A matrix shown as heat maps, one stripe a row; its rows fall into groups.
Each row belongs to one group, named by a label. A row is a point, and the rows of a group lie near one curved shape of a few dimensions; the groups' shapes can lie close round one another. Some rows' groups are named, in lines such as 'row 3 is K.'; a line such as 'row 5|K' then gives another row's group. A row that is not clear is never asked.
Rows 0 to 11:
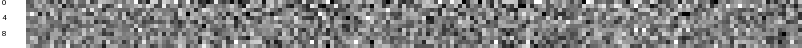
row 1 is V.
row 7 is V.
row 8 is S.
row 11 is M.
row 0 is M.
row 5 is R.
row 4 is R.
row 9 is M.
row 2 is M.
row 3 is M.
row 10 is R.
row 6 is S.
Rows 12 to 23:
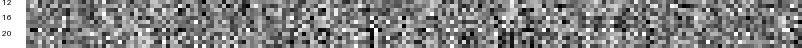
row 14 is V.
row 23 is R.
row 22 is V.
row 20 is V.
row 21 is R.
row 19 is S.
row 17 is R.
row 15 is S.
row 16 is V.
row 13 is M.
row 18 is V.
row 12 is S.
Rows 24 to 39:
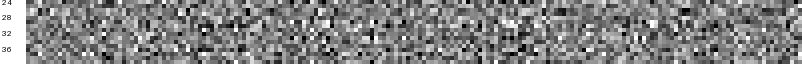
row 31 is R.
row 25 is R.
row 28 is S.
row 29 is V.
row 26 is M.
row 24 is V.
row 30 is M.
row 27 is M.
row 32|S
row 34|V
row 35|V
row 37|S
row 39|R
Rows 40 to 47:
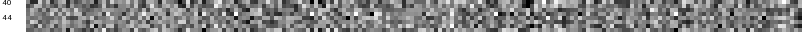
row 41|V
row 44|R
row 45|M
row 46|R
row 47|S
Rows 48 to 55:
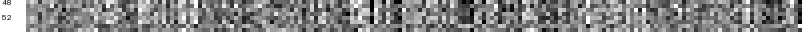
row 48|R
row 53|R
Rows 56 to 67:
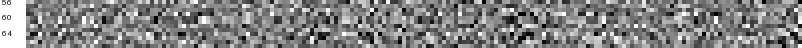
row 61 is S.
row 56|R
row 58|V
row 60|S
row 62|R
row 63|V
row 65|V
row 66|R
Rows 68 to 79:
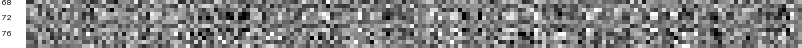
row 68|V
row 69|M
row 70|S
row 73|V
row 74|M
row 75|M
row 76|M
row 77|S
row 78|R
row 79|M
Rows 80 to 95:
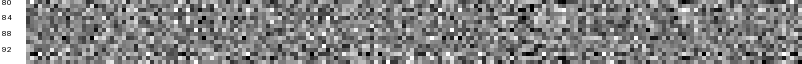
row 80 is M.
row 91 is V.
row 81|R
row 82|M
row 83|S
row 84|S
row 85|M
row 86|V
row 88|V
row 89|S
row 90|V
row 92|M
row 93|S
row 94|M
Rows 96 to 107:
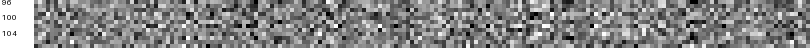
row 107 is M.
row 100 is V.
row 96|M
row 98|R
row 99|S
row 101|M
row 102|M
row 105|M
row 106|V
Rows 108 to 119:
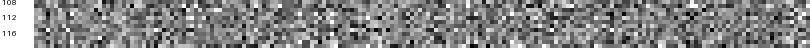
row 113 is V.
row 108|R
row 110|M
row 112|R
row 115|S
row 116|V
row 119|M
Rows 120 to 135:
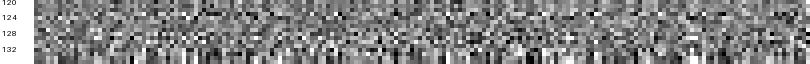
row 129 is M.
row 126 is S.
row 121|S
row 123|M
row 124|M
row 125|S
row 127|S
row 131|V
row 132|V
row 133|M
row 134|M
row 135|M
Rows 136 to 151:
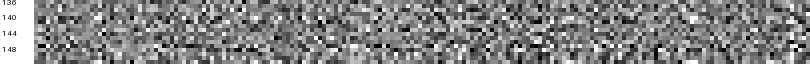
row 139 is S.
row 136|R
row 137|R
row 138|R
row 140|M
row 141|S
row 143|R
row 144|R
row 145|V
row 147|S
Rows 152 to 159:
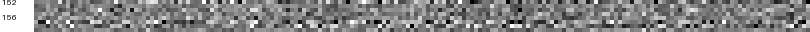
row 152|R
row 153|S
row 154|M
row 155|S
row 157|S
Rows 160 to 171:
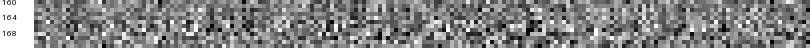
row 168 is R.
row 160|R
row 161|V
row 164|R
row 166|S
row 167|M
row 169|S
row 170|R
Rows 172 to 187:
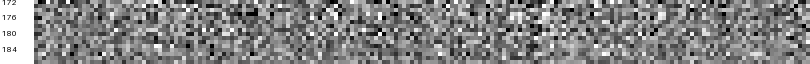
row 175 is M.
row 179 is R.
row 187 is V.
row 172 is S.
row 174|M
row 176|V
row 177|S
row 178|V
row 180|V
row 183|S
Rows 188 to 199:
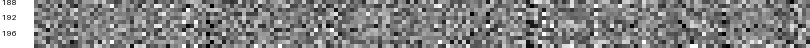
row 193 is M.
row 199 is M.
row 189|S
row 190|M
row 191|M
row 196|M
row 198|S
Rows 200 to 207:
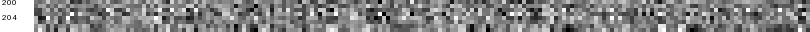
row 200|V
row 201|M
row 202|V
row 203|V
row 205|S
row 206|M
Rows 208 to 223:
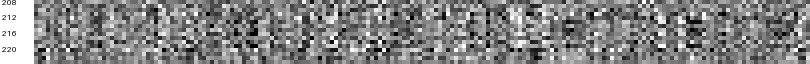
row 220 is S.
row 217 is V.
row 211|M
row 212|V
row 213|M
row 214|S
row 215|M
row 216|M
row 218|V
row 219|M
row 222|S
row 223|S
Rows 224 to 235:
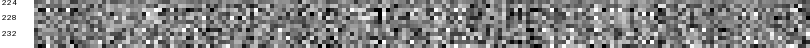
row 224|V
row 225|M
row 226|S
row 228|R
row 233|V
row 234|V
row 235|S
